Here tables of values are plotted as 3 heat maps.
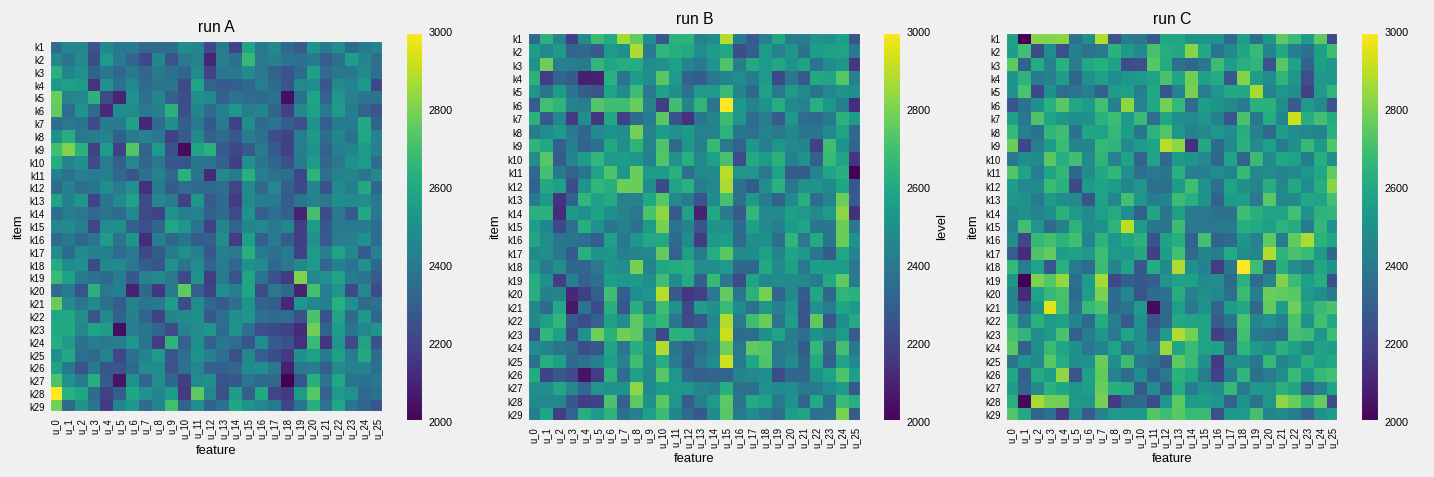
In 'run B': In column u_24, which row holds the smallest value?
k6
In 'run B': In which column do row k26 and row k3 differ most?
u_1
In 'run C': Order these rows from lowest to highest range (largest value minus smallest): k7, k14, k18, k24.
k14, k24, k7, k18
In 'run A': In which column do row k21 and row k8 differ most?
u_9
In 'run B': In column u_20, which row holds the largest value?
k16
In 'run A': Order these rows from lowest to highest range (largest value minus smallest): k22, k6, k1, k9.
k1, k22, k6, k9
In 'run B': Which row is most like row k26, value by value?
k4
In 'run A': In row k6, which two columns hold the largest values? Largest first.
u_0, u_9
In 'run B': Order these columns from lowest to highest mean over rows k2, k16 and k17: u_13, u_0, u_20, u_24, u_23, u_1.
u_13, u_23, u_1, u_0, u_20, u_24
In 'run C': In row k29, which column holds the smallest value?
u_4
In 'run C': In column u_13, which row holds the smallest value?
k3
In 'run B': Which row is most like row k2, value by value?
k18
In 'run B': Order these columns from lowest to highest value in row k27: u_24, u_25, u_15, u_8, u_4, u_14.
u_25, u_4, u_14, u_24, u_15, u_8
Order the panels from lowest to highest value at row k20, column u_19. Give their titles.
run A, run B, run C
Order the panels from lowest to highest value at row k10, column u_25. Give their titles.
run B, run A, run C
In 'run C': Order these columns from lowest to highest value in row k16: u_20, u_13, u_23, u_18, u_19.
u_19, u_18, u_13, u_20, u_23
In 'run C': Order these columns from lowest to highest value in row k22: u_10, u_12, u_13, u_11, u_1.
u_11, u_12, u_1, u_10, u_13
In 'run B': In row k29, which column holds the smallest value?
u_2
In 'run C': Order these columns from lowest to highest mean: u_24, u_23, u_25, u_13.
u_23, u_25, u_24, u_13
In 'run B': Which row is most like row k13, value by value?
k29
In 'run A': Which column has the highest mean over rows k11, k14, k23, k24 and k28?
u_20
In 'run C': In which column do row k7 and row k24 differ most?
u_22
